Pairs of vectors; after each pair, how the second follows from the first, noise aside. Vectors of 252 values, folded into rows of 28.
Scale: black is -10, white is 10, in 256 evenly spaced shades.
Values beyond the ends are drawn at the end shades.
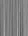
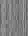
wrapped around.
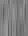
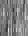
negated, scaled up.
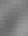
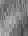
negated, scaled up.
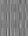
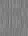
wrapped around, shrunk.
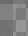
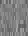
sign-scrambled.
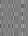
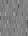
wrapped around, negated, partly zeroed.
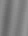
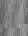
wrapped around.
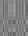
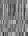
negated, scaled up.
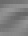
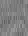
wrapped around, negated, partly zeroed.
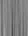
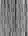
reversed, scaled up.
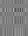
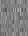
sign-scrambled.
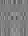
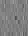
reversed, partly zeroed.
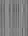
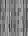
reversed, scaled up.
